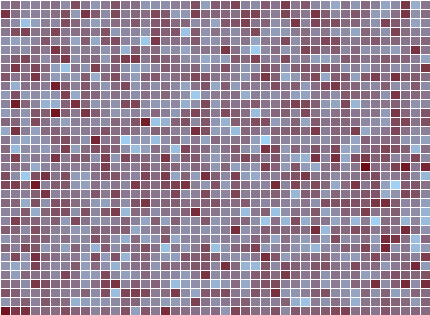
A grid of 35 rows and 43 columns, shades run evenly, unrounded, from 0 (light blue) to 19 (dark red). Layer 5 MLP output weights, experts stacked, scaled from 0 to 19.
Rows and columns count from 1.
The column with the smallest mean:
22
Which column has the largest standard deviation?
2
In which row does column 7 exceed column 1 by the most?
11
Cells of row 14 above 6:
34
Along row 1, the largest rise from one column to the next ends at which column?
41
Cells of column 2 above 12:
10
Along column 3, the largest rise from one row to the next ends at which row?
4
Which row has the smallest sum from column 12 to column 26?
16
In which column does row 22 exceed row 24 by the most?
28
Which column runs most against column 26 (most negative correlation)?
23
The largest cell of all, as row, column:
19, 37
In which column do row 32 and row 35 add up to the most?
1
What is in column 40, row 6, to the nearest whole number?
5
